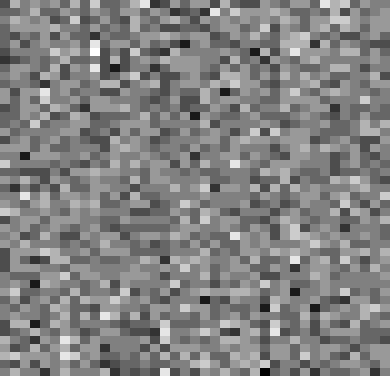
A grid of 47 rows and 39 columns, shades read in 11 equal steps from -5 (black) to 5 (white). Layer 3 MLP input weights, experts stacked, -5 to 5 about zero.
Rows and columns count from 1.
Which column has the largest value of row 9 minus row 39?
10
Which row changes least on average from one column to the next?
22
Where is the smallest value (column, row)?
27, 47
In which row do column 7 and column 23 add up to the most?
43
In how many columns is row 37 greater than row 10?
17
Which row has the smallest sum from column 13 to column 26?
6
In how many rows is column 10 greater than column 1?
22
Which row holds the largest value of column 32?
31
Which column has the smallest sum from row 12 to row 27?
20
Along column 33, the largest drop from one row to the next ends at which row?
2
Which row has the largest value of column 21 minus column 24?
42
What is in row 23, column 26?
-2
